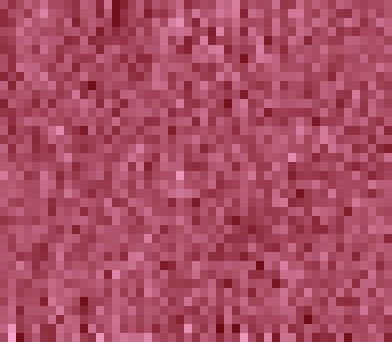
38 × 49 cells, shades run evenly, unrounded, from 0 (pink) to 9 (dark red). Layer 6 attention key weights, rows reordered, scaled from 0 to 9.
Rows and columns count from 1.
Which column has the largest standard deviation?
15
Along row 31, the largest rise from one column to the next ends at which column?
14
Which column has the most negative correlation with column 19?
35
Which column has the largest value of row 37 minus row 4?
28
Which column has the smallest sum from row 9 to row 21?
23
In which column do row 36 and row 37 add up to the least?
2
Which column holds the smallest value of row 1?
30
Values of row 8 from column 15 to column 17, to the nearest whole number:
6 5 7
